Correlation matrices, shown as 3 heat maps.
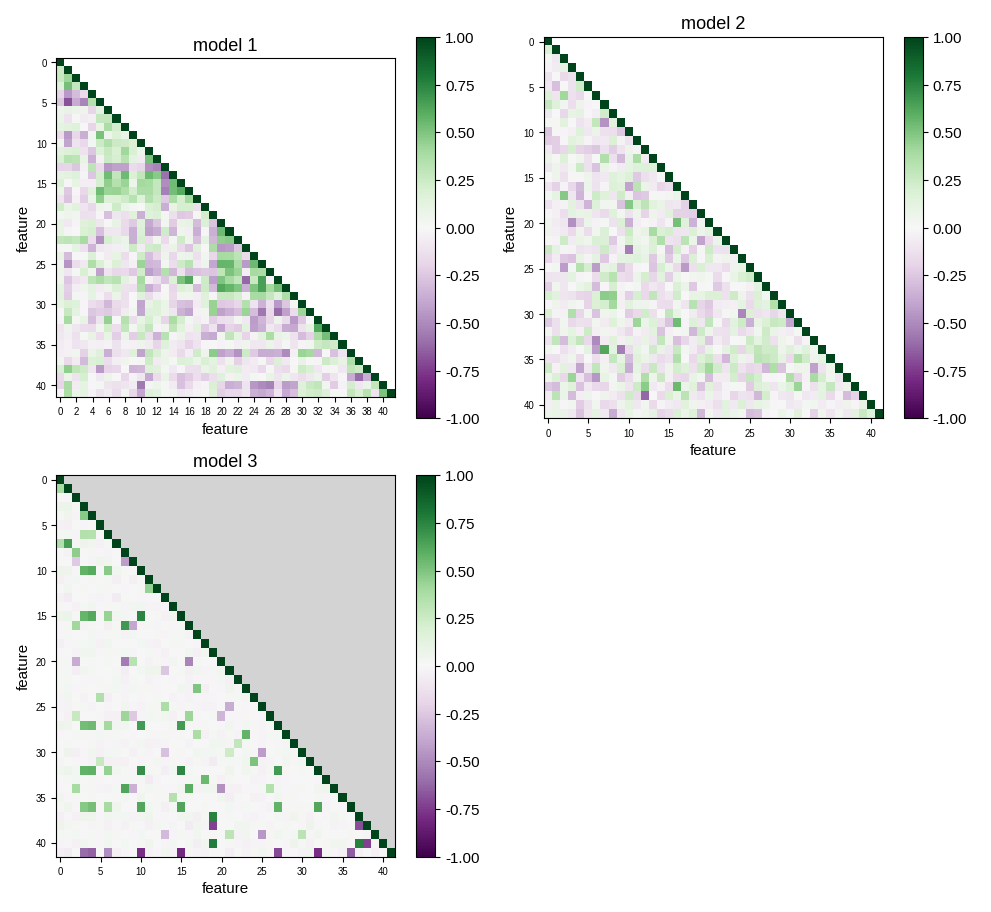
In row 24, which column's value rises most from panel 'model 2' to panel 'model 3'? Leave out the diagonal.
30
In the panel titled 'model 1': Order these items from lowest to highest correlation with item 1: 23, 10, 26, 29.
10, 29, 26, 23
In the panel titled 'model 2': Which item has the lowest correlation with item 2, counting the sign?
25
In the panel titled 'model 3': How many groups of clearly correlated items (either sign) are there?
11
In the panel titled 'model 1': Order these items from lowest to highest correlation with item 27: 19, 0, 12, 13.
19, 13, 12, 0
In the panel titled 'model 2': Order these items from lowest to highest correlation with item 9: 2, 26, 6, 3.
26, 3, 2, 6
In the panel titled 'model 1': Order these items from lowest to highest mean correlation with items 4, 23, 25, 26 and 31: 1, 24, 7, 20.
1, 7, 20, 24
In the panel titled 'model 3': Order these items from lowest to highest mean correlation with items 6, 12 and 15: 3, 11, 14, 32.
14, 11, 3, 32
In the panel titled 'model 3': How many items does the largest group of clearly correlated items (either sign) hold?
9
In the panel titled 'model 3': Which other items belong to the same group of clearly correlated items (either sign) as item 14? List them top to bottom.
35
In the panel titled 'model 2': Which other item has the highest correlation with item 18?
10
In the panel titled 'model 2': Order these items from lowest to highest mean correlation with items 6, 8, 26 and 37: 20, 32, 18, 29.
20, 32, 18, 29
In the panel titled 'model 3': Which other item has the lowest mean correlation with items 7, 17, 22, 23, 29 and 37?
38
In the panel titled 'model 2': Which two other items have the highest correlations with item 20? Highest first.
16, 36
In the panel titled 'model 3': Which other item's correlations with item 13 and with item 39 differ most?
25
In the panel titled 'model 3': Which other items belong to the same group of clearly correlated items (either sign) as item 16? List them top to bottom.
2, 8, 9, 20, 26, 34
